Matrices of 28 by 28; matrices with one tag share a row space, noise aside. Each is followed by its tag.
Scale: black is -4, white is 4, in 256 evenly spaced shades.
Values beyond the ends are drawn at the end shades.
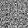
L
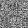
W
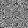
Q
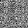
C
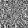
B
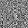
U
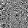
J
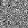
J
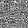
C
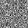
L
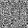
B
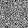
L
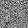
L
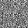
U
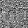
W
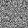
L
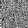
Q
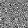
Q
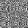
J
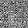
C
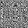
U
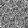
Q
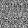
L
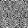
B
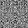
U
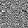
J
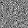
U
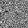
Q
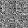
W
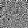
J
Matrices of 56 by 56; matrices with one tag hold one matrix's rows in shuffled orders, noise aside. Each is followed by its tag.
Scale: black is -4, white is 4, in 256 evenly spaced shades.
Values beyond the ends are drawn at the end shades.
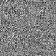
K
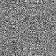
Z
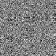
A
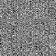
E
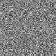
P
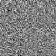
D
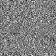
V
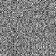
E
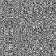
P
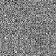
K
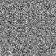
D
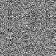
A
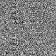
Z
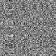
P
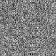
Z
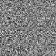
D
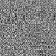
K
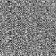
D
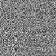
K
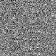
Z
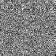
A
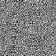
Z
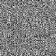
E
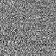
K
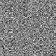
P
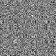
V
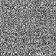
K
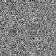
Z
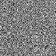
E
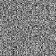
E
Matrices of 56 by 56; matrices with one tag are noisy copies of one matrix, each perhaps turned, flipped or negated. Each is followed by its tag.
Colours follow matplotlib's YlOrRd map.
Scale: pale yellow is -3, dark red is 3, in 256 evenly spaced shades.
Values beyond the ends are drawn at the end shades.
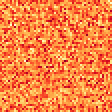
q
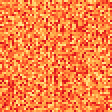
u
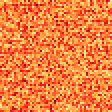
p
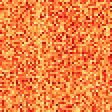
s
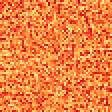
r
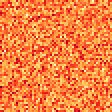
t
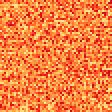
p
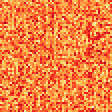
u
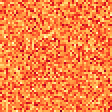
t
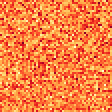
t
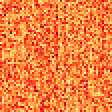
u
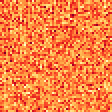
p
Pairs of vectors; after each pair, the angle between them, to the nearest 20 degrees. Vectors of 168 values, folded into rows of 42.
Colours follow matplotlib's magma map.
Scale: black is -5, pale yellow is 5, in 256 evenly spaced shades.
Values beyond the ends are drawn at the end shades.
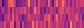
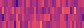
60 degrees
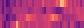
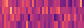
120 degrees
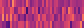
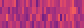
80 degrees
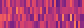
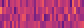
100 degrees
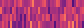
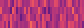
40 degrees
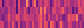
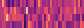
100 degrees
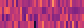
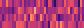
100 degrees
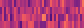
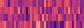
100 degrees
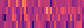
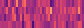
40 degrees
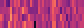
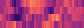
100 degrees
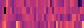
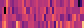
20 degrees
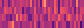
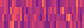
60 degrees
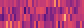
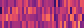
120 degrees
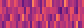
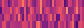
140 degrees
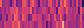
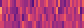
140 degrees
